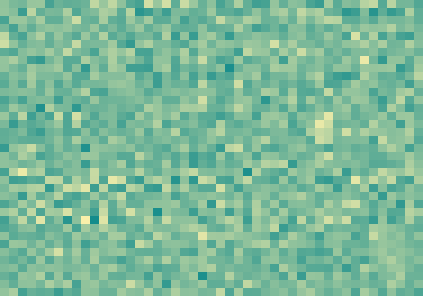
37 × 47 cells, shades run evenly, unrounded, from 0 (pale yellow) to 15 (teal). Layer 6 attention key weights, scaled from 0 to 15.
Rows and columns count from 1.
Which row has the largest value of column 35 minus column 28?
36
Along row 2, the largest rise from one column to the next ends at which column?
16
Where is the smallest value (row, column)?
28, 10
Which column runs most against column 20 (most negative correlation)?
47
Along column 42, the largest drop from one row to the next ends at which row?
29
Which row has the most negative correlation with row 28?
23
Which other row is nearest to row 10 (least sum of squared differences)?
11
